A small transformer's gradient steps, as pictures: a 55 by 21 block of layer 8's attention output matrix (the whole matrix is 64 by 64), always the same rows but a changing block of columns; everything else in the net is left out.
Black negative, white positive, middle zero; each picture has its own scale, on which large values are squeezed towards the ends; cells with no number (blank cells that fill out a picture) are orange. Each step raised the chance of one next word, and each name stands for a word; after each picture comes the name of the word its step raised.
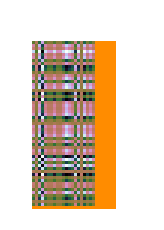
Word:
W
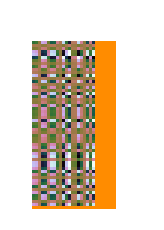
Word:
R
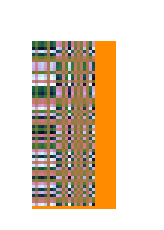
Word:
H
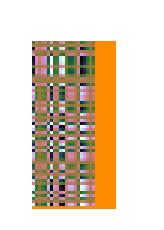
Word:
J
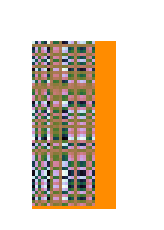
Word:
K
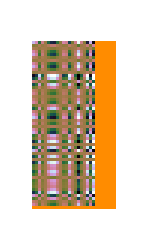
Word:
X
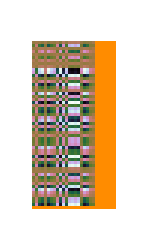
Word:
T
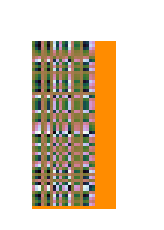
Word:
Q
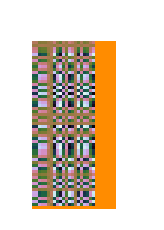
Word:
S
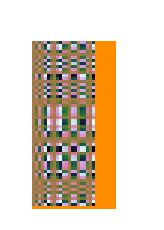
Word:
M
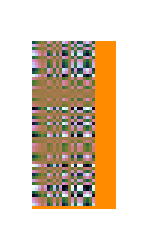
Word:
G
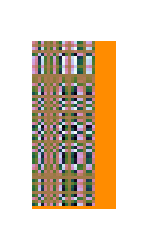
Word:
J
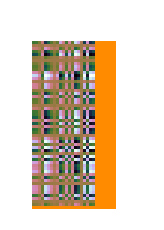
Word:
X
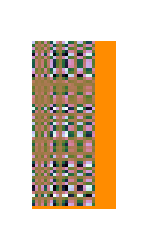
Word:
G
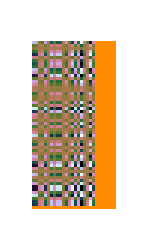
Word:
G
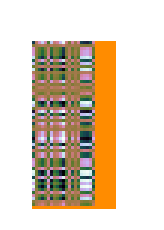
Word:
K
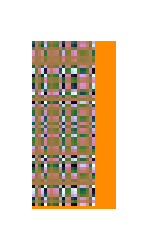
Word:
T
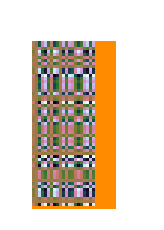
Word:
T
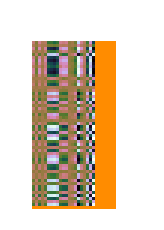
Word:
J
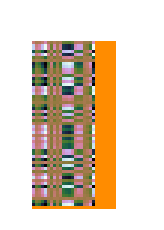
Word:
H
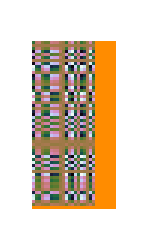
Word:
W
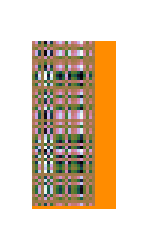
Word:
X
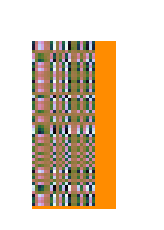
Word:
Q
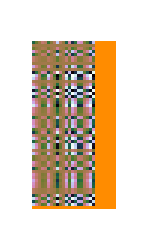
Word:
S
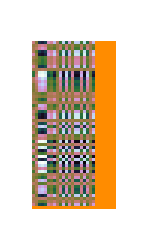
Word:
X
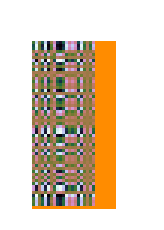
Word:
Q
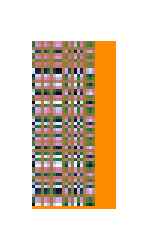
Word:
T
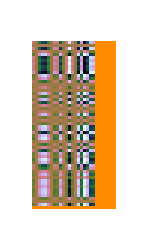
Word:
J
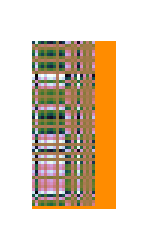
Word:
X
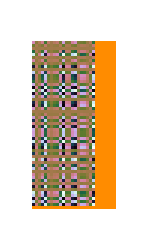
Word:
S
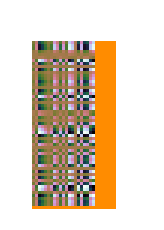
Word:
Q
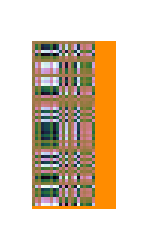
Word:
H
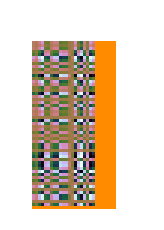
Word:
R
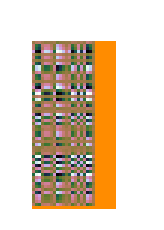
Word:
W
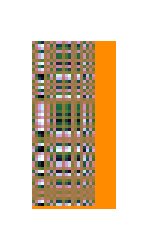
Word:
M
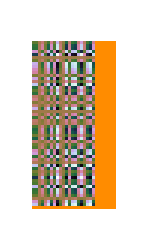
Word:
H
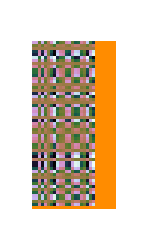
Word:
R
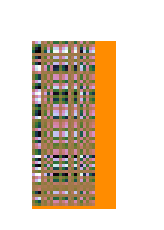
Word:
W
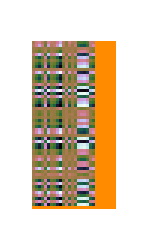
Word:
S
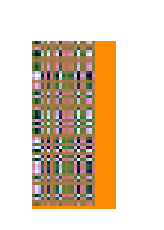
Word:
X
